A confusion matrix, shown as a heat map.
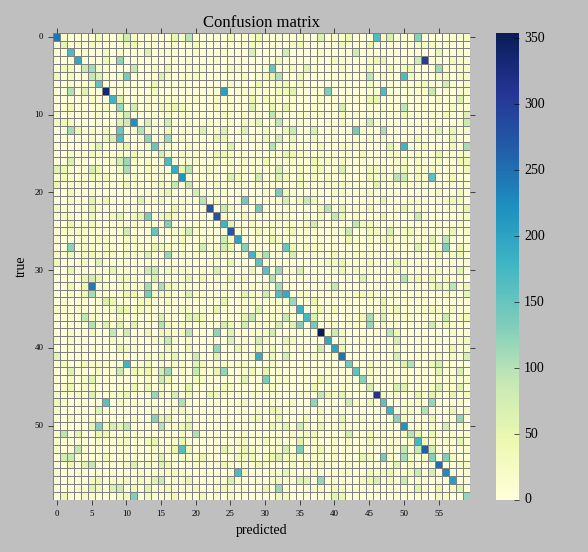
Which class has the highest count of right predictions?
38
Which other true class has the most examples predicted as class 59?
14
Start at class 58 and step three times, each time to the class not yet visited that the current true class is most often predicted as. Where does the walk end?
50
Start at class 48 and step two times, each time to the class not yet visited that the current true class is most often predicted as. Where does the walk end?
18
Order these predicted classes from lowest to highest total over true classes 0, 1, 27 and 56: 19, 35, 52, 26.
35, 19, 26, 52
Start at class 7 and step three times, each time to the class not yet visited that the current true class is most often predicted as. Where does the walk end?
10
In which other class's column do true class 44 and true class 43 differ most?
24
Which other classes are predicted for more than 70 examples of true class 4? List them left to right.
5, 11, 31, 55
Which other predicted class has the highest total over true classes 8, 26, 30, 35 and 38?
23
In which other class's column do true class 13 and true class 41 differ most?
29
